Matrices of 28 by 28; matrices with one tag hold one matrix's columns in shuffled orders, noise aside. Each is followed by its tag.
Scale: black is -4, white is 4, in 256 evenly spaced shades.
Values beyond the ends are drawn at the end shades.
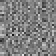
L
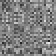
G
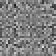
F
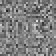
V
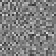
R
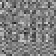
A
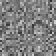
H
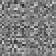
F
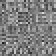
G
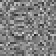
R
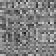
A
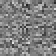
F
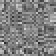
G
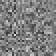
H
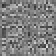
F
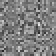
H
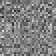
V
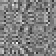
G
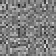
F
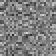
R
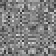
G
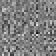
H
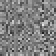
H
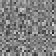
H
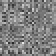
G
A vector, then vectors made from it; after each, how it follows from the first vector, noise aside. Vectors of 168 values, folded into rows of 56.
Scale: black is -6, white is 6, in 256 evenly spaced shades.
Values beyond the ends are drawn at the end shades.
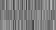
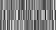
wrapped around, negated, scaled up.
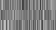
reversed.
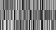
reversed, scaled up.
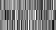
wrapped around, negated, scaled up.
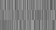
negated, shrunk.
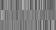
reversed, negated, partly zeroed.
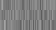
reversed, shrunk.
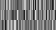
wrapped around, scaled up.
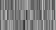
wrapped around, negated.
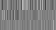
reversed, negated, partly zeroed.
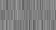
reversed, shrunk.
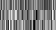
wrapped around, negated, scaled up.
